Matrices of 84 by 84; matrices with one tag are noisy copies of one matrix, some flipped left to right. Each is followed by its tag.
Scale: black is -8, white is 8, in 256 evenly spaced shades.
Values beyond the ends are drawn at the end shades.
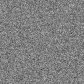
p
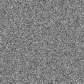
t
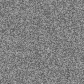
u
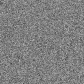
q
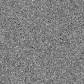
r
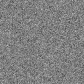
r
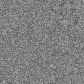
t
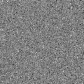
r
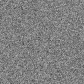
r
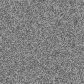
t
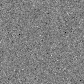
u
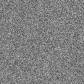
r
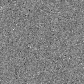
u
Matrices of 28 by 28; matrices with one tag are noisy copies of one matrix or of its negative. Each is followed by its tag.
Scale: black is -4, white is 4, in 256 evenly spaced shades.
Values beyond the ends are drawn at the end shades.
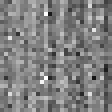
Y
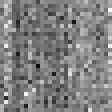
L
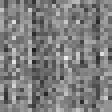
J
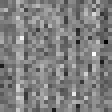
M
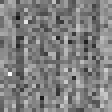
M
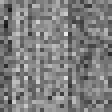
L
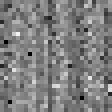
Y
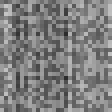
L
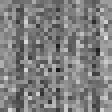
M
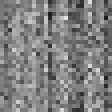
Y
